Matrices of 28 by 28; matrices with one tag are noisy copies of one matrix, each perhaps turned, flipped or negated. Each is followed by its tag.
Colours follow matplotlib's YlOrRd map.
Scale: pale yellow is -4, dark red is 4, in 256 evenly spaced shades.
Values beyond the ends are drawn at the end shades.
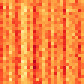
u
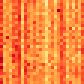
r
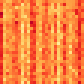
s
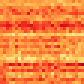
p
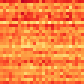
r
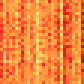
r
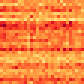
p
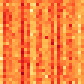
s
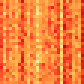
r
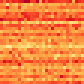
r
